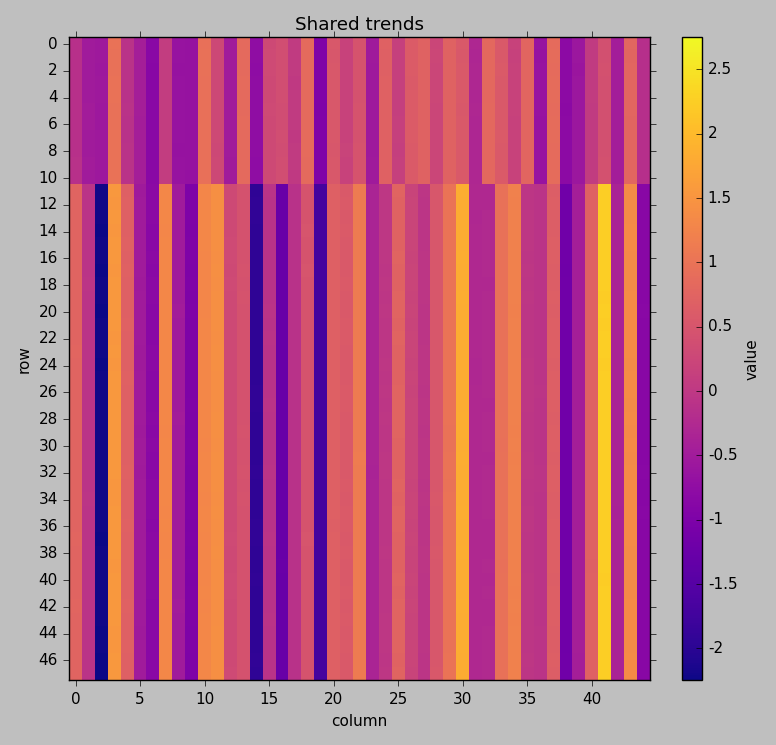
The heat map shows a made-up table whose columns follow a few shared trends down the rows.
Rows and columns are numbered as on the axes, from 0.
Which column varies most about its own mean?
41
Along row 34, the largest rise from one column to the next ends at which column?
3
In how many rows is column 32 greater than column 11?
11
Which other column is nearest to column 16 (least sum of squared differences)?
44
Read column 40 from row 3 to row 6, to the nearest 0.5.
0 0 0 0
